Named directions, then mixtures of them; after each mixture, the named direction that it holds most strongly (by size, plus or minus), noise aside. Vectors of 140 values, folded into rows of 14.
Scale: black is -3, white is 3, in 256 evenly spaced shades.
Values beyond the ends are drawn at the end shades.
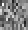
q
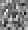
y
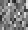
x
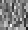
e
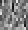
e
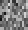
x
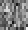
e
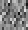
x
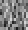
e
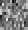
q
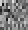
q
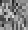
q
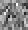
y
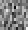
e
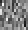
q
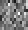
x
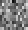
x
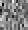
q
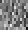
e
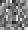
y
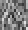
x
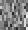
e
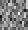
x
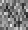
e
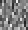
e
